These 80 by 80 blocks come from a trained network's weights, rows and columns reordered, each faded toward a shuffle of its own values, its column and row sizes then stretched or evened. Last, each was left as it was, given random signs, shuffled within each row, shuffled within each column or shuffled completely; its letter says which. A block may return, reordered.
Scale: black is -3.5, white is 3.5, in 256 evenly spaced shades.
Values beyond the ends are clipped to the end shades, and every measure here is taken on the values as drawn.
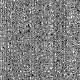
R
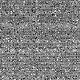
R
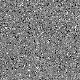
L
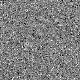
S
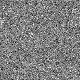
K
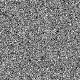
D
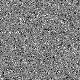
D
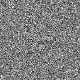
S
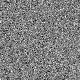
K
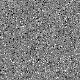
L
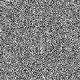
R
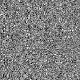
R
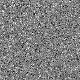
D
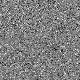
D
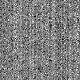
R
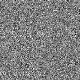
R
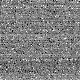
D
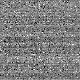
R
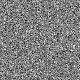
S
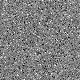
K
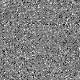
L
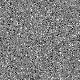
S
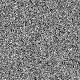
K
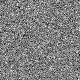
K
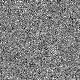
K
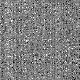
R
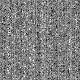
S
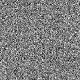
R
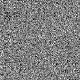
R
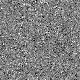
K
